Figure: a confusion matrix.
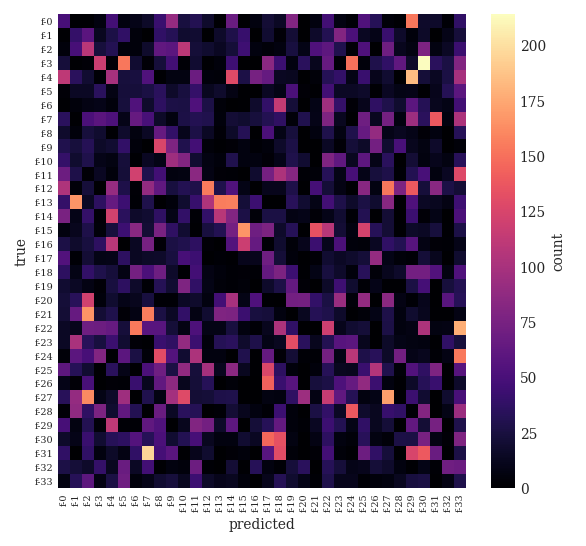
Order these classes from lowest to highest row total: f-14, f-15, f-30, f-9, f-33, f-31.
f-33, f-9, f-14, f-30, f-31, f-15
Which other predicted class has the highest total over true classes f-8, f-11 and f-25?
f-17
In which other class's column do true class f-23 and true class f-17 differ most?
f-19
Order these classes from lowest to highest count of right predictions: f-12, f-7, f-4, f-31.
f-7, f-31, f-4, f-12
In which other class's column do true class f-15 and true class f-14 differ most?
f-21
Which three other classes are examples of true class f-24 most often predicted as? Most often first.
f-33, f-8, f-11
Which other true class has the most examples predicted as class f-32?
f-20
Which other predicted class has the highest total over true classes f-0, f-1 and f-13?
f-14
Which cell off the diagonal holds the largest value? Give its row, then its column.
f-3, f-30
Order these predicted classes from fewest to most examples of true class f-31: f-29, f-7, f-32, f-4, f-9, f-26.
f-32, f-4, f-26, f-9, f-29, f-7
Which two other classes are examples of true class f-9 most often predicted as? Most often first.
f-8, f-26
